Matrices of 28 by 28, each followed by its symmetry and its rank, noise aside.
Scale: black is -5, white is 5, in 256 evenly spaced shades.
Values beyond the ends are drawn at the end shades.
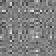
symmetric, rank three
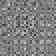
symmetric, rank three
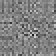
no symmetry, rank five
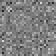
symmetric, rank four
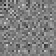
symmetric, rank five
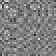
symmetric, rank three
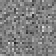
no symmetry, rank five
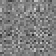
antisymmetric, rank four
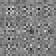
symmetric, rank three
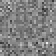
no symmetry, rank five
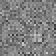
symmetric, rank four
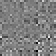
no symmetry, rank three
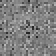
symmetric, rank five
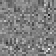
no symmetry, rank five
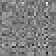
no symmetry, rank four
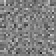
no symmetry, rank five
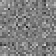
symmetric, rank four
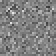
symmetric, rank five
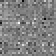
no symmetry, rank three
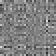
no symmetry, rank three
